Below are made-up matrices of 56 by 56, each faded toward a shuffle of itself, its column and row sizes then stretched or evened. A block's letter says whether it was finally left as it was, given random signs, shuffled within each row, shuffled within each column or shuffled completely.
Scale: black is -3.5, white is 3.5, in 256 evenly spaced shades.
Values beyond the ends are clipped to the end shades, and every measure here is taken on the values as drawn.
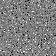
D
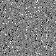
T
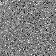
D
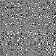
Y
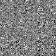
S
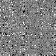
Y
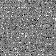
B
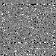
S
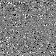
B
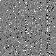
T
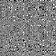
Y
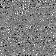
B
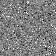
D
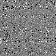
S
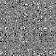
Y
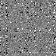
S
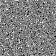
D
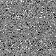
B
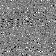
B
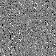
T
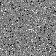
D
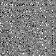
S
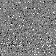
B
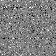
B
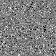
B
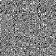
Y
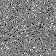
D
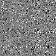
S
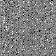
T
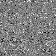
B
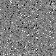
T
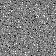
D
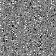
T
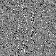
T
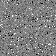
B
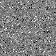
B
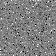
D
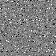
B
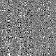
Y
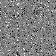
T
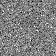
D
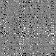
Y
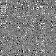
Y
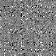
Y
